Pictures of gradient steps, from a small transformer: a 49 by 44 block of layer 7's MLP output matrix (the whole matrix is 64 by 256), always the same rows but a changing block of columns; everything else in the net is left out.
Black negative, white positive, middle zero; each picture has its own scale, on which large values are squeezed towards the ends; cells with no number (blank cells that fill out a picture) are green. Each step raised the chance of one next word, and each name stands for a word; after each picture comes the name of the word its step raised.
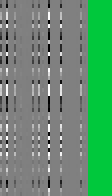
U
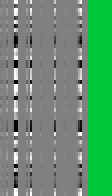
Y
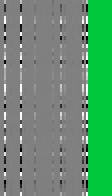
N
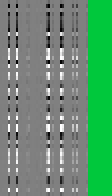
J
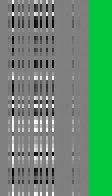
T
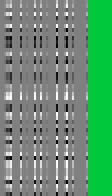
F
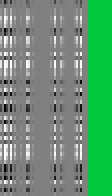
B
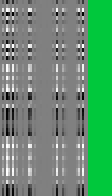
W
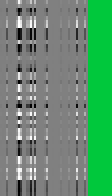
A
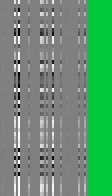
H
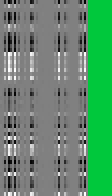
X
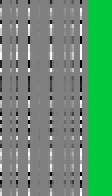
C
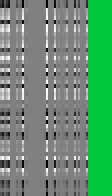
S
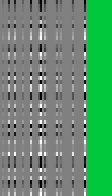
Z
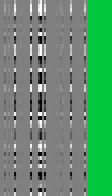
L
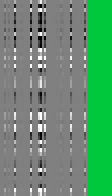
J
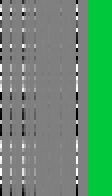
W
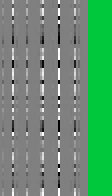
Y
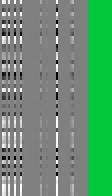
H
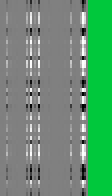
B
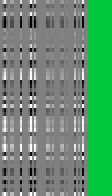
T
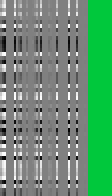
F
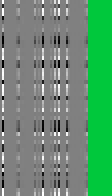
Y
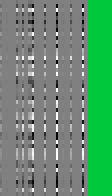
J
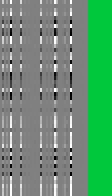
H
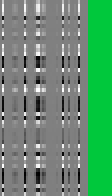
L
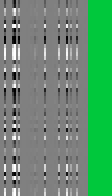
C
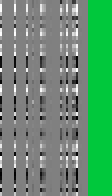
L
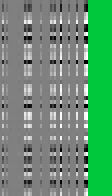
N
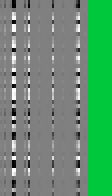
S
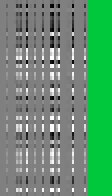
J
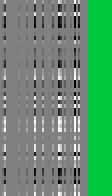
T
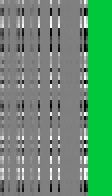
A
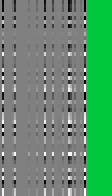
Z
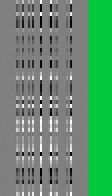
T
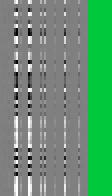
H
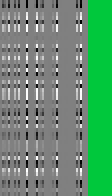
S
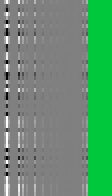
H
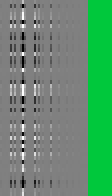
U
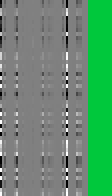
Z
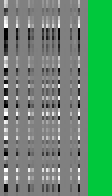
A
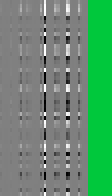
L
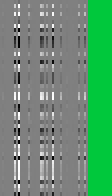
F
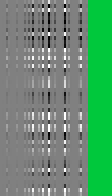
J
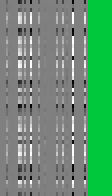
B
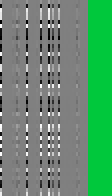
U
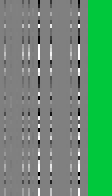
C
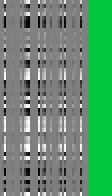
T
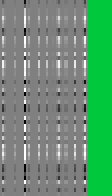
B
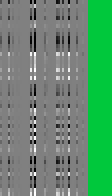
X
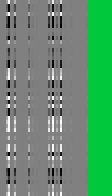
T
